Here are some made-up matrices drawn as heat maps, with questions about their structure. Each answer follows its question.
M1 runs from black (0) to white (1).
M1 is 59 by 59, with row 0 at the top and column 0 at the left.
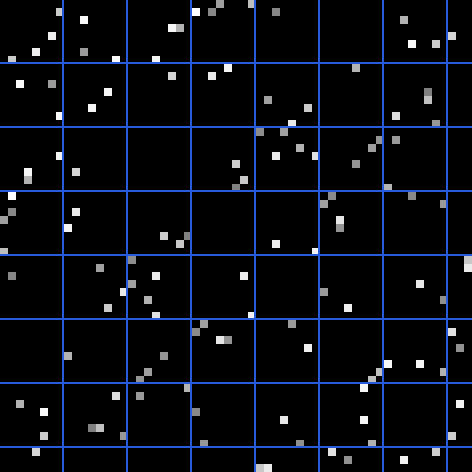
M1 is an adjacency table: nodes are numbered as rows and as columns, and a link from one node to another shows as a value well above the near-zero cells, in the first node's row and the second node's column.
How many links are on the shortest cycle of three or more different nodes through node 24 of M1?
6
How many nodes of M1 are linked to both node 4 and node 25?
0
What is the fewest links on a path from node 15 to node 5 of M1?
2
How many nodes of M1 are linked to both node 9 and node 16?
0
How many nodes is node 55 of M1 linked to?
3
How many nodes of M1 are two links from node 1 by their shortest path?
6
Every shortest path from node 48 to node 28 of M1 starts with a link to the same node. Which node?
node 23
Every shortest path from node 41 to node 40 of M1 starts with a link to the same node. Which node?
node 56
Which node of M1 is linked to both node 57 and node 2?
node 50
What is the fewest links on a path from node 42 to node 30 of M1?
7
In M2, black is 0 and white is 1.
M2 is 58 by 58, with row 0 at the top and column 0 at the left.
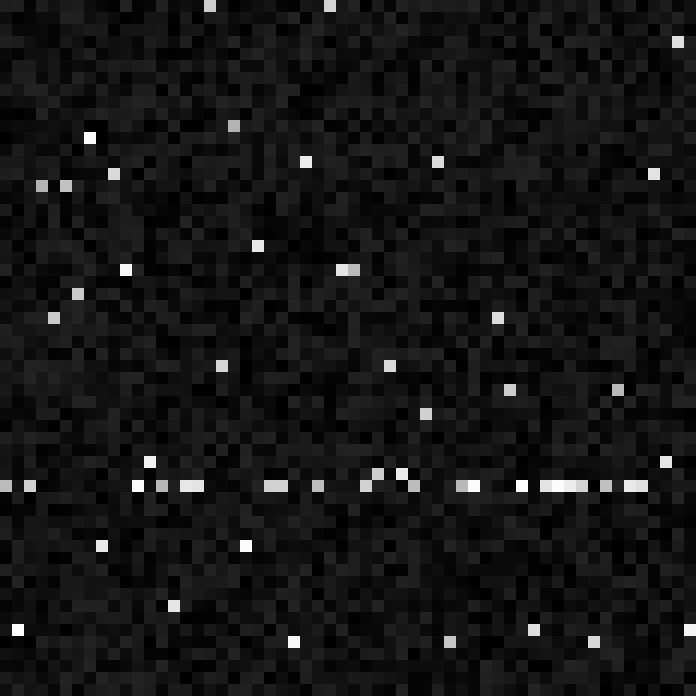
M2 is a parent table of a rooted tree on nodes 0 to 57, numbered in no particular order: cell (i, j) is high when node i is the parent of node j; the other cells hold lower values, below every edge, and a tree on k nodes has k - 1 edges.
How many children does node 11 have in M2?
1
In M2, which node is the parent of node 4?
26
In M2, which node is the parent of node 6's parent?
53
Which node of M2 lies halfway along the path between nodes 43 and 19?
22
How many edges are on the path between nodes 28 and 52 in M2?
3
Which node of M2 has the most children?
40
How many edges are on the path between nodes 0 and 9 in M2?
4
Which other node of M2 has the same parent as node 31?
33
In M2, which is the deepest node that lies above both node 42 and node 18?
30
